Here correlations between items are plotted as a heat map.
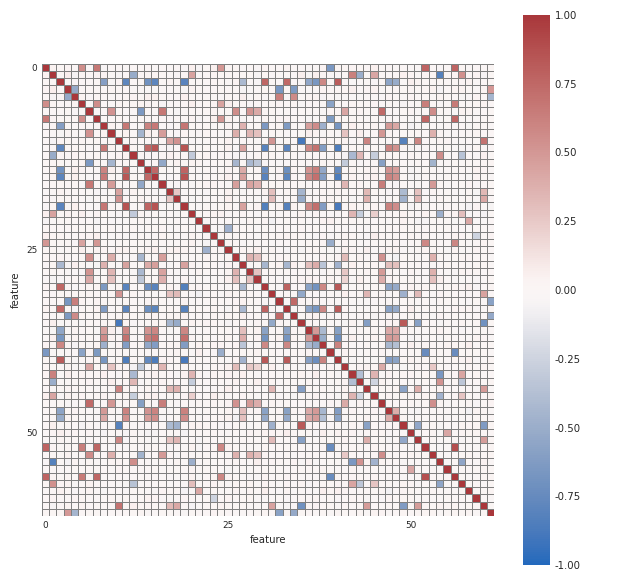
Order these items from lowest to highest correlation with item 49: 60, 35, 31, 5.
60, 31, 5, 35
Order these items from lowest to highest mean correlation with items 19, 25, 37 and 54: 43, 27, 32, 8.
32, 43, 27, 8
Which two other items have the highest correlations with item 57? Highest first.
1, 42
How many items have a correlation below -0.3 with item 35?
7
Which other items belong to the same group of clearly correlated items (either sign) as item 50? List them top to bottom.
55
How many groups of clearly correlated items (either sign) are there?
10
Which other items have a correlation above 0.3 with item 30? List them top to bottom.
2, 33, 38, 40
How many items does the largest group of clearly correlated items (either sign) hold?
15
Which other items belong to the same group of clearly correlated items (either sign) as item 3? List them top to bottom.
4, 32, 34, 61
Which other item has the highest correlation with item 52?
56
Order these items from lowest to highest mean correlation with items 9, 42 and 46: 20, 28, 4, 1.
4, 20, 1, 28
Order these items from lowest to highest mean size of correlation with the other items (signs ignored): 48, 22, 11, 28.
22, 28, 48, 11
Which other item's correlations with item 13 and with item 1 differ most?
54
